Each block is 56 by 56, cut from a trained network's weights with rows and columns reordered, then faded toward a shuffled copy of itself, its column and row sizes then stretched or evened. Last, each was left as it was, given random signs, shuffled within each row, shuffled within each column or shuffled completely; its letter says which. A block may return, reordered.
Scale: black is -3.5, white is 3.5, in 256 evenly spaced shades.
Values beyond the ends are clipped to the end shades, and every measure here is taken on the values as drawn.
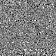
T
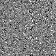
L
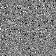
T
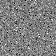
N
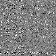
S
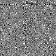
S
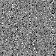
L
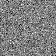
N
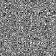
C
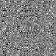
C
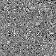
S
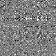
C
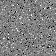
N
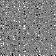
S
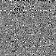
S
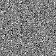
L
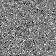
N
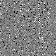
L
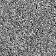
L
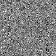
L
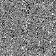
L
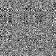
C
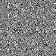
S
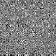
C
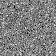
N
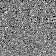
T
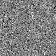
N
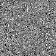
L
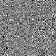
C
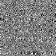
C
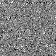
T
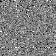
T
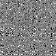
S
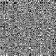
C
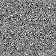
T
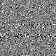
T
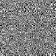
C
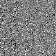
L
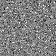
N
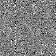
S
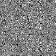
S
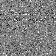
T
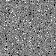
L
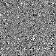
S
